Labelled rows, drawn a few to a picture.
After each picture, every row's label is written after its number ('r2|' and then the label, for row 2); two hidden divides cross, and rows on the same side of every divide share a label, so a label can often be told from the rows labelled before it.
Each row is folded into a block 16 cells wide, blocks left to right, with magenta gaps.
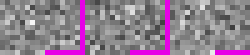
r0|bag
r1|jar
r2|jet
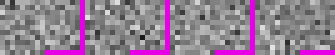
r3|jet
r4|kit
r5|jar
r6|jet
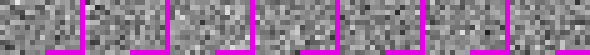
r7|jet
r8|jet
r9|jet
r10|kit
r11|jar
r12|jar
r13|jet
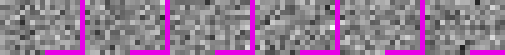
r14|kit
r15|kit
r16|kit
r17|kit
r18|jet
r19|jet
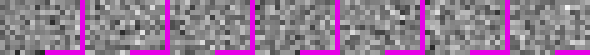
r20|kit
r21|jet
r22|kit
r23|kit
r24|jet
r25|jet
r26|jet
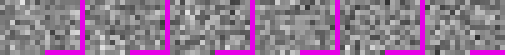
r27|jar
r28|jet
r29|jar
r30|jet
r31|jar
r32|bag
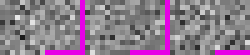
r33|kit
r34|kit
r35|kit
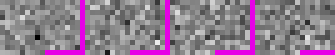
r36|jet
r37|bag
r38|jet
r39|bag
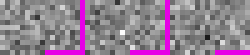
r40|kit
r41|kit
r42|jet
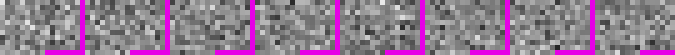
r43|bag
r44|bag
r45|jet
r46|jet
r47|jet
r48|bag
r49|jet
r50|kit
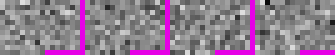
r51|jar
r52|kit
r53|jar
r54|jar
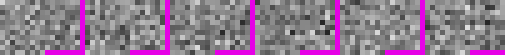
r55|kit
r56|bag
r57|jet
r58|jet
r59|kit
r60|jar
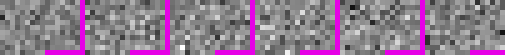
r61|jet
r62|jet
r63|jar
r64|jar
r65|jet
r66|bag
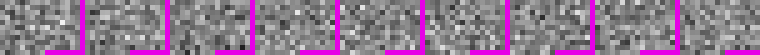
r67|bag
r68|jar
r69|kit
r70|jar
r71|jet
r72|jet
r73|jar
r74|bag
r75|kit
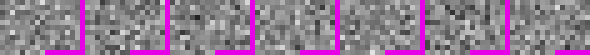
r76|bag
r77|kit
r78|jar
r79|jar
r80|jar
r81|kit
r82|jet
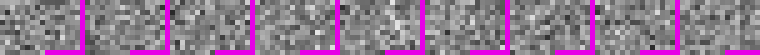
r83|kit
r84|jet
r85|jar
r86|bag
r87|kit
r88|bag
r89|jar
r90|kit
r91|jar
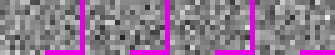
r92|bag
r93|jet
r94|kit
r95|jet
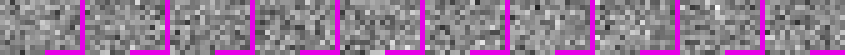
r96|jet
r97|kit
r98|jar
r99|jar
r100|jet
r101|jet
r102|jet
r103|kit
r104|jet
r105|jar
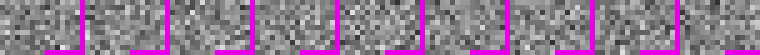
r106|bag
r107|jar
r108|bag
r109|bag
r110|bag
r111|jet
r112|jet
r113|jet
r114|kit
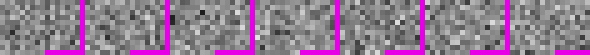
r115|kit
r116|jet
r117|jar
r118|jet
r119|jar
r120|kit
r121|jet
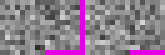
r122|jet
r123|kit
